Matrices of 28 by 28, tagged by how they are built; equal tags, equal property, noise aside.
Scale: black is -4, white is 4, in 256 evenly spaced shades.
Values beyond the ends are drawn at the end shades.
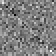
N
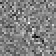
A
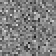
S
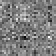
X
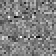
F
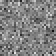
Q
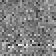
F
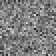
Q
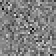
A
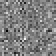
X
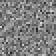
Q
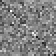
N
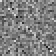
N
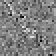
A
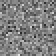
Q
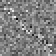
A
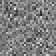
X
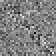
A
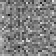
S
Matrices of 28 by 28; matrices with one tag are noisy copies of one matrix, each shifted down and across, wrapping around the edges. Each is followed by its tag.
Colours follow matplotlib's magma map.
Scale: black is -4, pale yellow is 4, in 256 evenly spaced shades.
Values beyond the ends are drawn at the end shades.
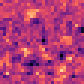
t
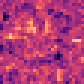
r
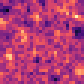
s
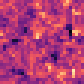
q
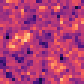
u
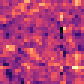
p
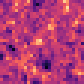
s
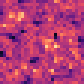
u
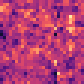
p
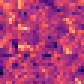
q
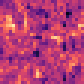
r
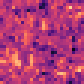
r
